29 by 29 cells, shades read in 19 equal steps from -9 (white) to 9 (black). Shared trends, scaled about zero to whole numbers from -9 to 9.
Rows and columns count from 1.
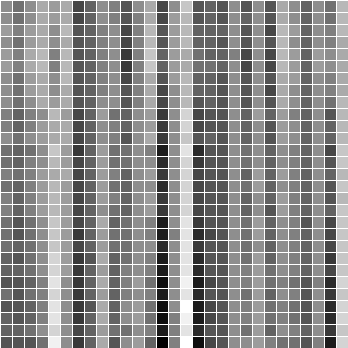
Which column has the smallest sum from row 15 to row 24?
16
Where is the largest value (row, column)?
29, 14
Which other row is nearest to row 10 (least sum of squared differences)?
17
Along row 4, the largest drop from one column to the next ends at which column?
24
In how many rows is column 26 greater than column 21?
14
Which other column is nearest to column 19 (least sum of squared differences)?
18
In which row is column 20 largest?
5
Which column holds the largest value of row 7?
11
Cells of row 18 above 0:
13
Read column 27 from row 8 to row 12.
-1 -1 -1 -1 -1
